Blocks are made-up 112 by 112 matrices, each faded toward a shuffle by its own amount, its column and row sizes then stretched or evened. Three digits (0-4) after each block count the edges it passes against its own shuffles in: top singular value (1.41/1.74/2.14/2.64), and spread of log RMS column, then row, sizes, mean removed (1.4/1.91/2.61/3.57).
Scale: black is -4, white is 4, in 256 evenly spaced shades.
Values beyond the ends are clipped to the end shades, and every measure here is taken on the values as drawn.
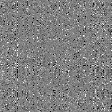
3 3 1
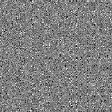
3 2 0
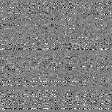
3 1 4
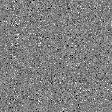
0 2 2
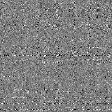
2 2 3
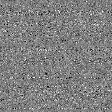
0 0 3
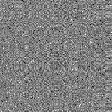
4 0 0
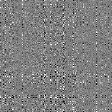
3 4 3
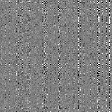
4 4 2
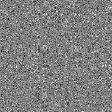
2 2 1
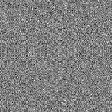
4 0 1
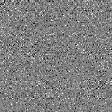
3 0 2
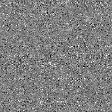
2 1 2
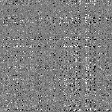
3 3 3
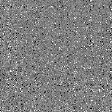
2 3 2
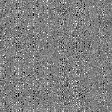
3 3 0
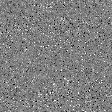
0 1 1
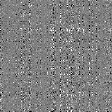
1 4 2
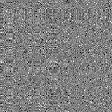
4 1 1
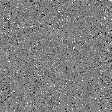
1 2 0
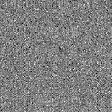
3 1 0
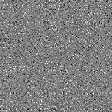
3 0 1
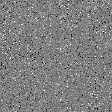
1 2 0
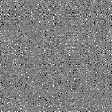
3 2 2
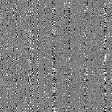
3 4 2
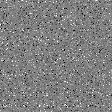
0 0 2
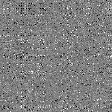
3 2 2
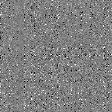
0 3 2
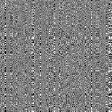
4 4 2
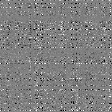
1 3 4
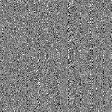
3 3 0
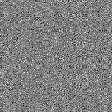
4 0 1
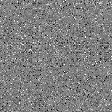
3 0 1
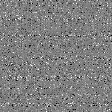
2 0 3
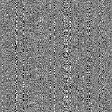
4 4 0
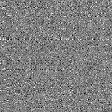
3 0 2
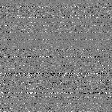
1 0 4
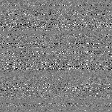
2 0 4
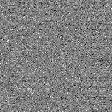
3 0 0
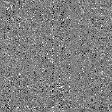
2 3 2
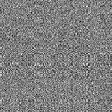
4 1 2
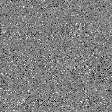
1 0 2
